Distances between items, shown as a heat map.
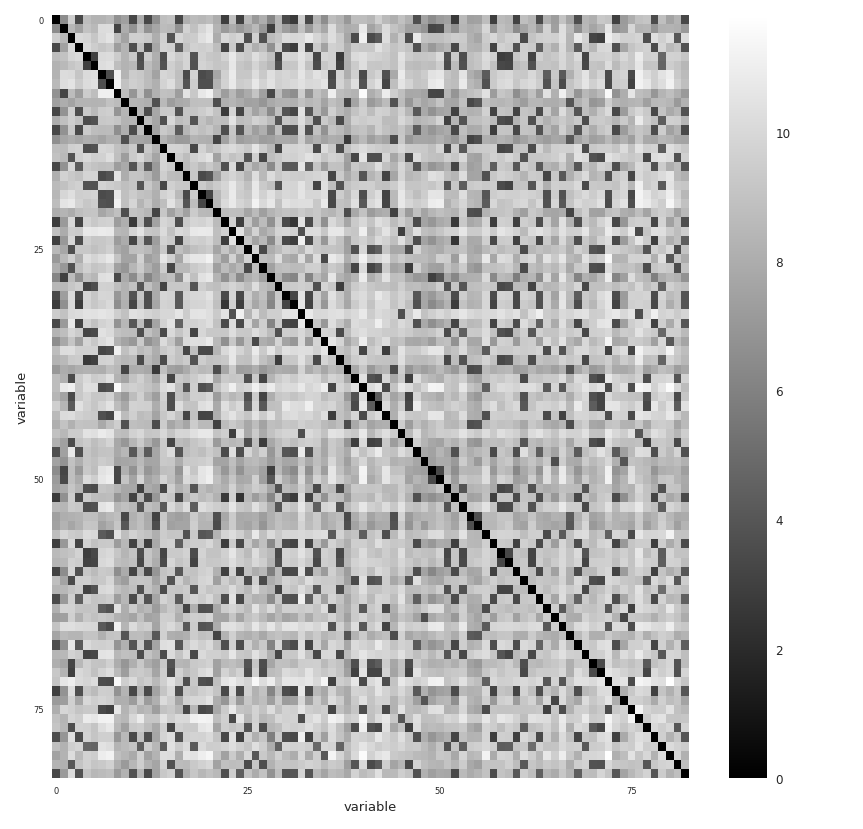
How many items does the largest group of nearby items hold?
19
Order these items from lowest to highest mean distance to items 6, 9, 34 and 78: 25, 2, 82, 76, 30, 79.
82, 30, 79, 25, 2, 76
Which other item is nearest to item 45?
23
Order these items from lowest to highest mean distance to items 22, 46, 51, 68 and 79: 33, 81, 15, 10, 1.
10, 33, 1, 81, 15
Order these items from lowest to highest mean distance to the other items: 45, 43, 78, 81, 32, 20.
78, 81, 43, 20, 45, 32
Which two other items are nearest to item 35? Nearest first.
26, 80
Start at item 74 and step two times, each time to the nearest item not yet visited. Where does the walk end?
48
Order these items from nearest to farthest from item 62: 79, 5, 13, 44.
5, 79, 13, 44
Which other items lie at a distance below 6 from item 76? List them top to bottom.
23, 32, 45
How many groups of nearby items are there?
9
